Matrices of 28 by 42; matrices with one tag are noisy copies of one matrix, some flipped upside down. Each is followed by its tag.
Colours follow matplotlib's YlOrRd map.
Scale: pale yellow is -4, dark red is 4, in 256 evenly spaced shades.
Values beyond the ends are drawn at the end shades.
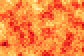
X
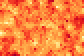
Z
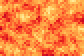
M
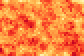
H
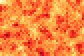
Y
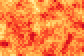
X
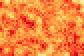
H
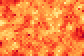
Z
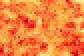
H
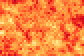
Z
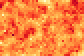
H
